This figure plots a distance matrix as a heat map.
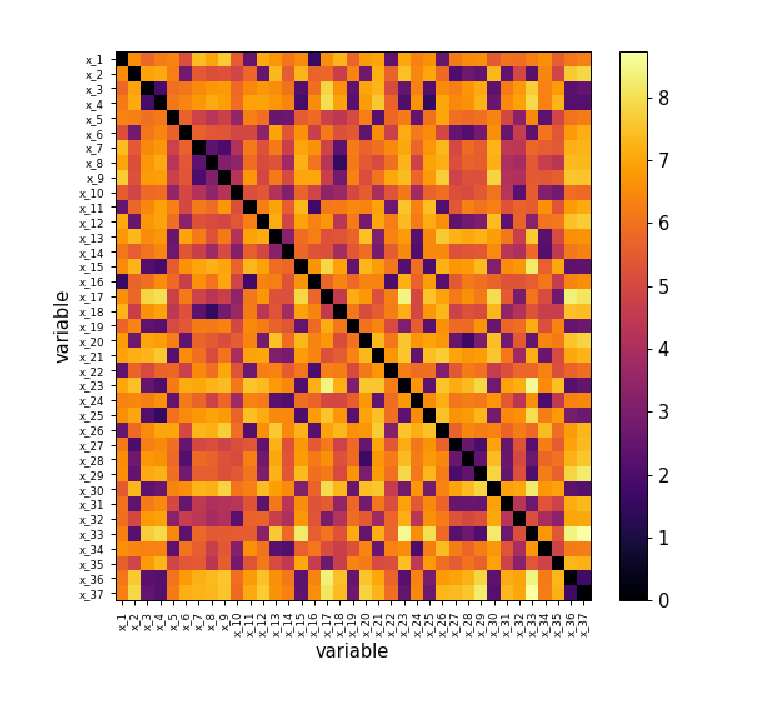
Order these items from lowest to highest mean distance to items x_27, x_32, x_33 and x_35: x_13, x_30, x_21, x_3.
x_21, x_13, x_3, x_30
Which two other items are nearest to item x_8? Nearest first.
x_18, x_7
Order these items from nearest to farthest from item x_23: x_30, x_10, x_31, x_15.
x_15, x_30, x_10, x_31
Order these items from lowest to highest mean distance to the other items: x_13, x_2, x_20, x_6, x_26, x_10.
x_10, x_6, x_2, x_20, x_13, x_26
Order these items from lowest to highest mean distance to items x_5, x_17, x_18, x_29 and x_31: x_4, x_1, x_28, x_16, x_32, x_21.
x_32, x_28, x_21, x_16, x_1, x_4
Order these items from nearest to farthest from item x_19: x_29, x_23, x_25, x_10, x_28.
x_25, x_23, x_10, x_28, x_29
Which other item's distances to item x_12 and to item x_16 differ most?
x_1
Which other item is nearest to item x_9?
x_7
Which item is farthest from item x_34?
x_26
